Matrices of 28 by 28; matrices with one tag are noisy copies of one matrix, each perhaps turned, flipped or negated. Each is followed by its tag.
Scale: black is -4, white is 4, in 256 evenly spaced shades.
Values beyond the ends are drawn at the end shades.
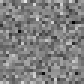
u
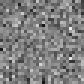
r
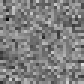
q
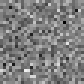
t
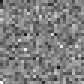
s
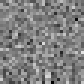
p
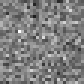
u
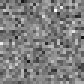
r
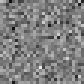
s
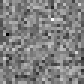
u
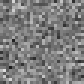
q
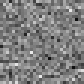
q
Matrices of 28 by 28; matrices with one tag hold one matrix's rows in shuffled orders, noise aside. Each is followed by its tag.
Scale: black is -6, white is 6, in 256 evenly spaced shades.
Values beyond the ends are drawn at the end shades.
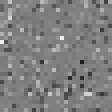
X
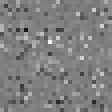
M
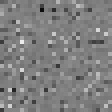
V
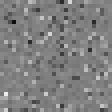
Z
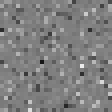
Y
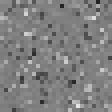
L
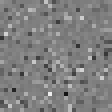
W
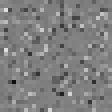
Z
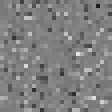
L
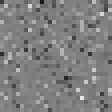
Y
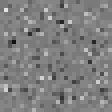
Z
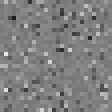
Z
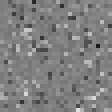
L
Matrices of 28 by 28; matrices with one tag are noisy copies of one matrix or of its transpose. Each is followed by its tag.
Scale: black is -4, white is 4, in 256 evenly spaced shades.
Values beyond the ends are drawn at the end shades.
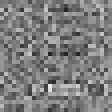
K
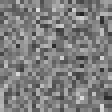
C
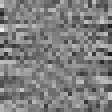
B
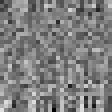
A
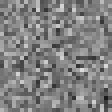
C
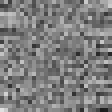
A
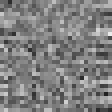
A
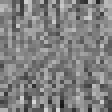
B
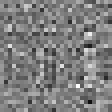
K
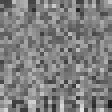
A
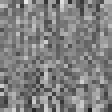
B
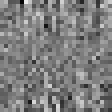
B
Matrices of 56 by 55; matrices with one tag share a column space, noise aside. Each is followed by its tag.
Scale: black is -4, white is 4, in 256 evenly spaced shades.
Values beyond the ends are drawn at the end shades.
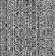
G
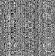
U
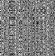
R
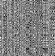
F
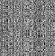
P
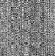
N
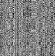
N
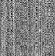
N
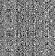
P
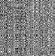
F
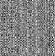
F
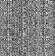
G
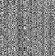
G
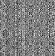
P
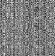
N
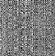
G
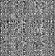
U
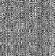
N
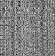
R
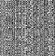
G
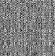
N
